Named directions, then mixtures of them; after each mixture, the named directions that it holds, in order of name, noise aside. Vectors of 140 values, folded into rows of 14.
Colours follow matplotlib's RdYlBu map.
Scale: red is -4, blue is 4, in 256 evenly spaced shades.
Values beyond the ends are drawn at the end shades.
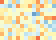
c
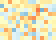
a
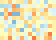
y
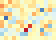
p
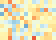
a, y.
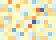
a, p.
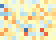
a, p.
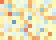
c, p, y.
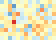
c, p, y.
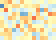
a.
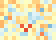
c, p.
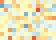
a, c, y.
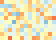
c, y.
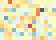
a, p.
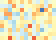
a, p, y.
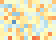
c, y.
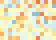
c.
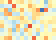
a, p, y.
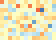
a, c, p.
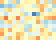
c, p.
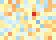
c, p, y.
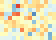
a, c, y.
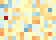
c, p, y.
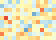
c, p.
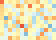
c, p.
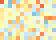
c.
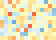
p, y.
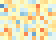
a, p.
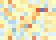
a, p, y.
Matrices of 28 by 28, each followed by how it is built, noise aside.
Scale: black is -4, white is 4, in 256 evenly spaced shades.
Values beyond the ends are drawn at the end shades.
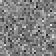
noise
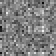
low rank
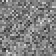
Hankel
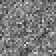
Hankel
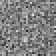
repeating rows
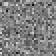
low rank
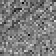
Hankel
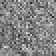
Toeplitz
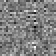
low rank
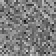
Toeplitz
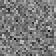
Toeplitz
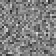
noise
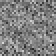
Toeplitz
